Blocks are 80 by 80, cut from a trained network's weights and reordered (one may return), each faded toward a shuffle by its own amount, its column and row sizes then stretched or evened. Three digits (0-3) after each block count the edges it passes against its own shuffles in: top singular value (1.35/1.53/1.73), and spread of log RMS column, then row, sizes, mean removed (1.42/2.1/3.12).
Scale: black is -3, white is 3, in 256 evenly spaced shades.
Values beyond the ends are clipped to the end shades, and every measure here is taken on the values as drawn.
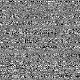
3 0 3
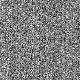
1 1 0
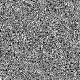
1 0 0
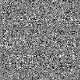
0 1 2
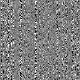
1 3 0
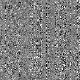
0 3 1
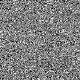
1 0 2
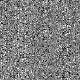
0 2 0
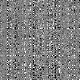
2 3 2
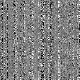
3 3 1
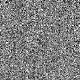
0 1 1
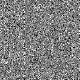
0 2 0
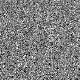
0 1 0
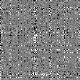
3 3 3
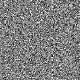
1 1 0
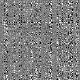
1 3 2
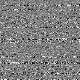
0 0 3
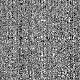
3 1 1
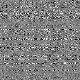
0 1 3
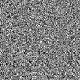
3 1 1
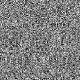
3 0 1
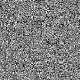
3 1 1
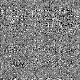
1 1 2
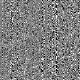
0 3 0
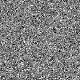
1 0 1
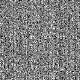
2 0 1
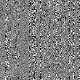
0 3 1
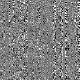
3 3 1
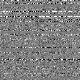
3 0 3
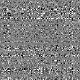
2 2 3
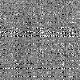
2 1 3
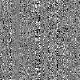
3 3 0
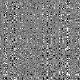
3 3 2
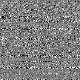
0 1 3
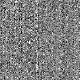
1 2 1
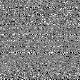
0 0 3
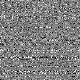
3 0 3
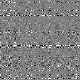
3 2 3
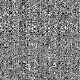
2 1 2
